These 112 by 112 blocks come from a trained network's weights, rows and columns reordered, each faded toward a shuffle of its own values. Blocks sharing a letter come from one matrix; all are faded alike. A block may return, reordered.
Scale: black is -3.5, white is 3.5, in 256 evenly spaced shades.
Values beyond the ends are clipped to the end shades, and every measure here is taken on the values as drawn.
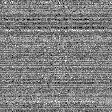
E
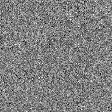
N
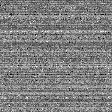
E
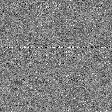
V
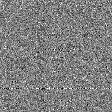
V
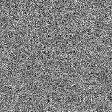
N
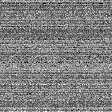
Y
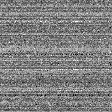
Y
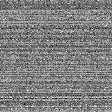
E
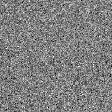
N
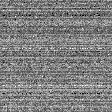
Y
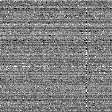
E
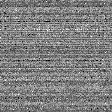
E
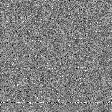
V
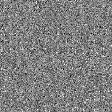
V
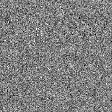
N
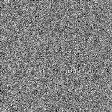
N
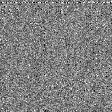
V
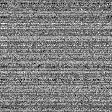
Y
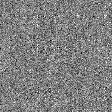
V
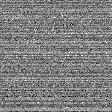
E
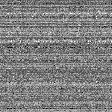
Y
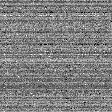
E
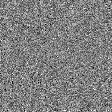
N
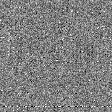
V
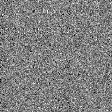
N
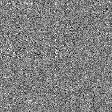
V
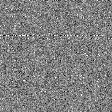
V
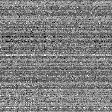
E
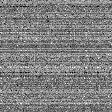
E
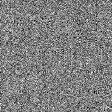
N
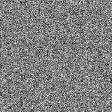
N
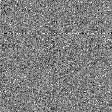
V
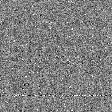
V
